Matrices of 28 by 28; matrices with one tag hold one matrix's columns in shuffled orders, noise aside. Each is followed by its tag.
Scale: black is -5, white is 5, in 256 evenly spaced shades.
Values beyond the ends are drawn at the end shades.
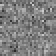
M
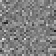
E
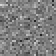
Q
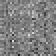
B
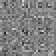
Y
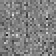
B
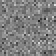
Q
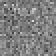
M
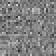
M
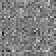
Y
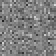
Q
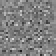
E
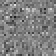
M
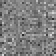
B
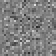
Q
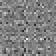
E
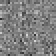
B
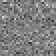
Q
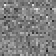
M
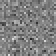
E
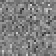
M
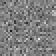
E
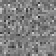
M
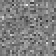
Q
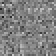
M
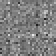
B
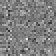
E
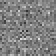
E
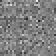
Q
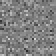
E
